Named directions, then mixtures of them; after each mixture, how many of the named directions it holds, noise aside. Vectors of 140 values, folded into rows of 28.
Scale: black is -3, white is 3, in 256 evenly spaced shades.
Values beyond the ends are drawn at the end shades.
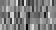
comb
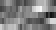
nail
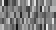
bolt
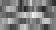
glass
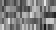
three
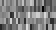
four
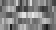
one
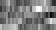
one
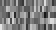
four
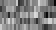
three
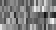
three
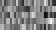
four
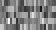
three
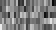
three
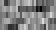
three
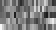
four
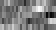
one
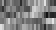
three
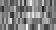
two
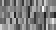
three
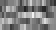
one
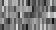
four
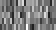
one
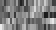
four
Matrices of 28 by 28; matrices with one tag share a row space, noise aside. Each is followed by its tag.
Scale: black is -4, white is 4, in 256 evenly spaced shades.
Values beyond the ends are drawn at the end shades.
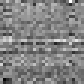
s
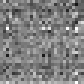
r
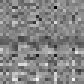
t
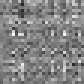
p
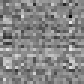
s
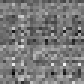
p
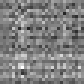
p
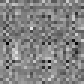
r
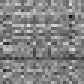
s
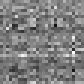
t
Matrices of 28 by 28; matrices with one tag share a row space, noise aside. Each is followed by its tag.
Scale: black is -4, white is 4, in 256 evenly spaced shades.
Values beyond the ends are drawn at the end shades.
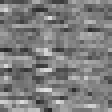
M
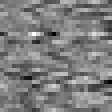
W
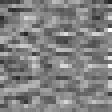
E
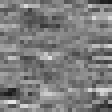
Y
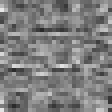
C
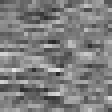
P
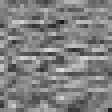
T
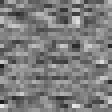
C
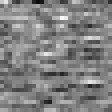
M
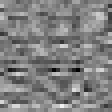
C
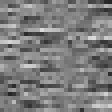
Y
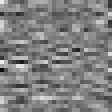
C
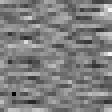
W
